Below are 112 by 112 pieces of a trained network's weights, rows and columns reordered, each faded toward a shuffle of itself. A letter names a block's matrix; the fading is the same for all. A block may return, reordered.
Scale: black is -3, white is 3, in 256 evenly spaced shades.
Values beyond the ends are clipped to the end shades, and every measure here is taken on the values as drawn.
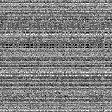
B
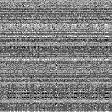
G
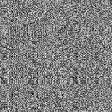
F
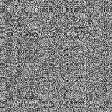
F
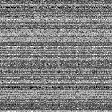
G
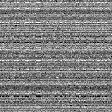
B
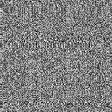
F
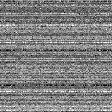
B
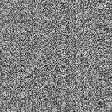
F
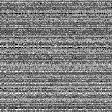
B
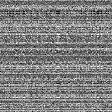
G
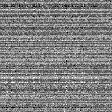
G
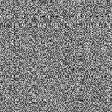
F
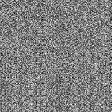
F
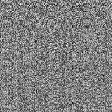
F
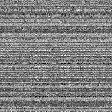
G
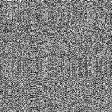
F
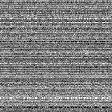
B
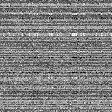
G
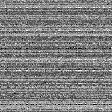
G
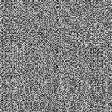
F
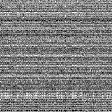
G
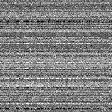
B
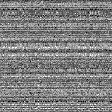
G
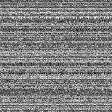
G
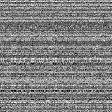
B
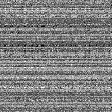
G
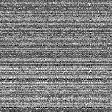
G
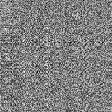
F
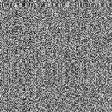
F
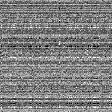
G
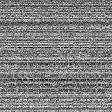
B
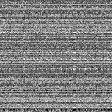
G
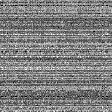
G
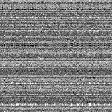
G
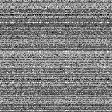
G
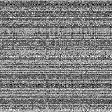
G
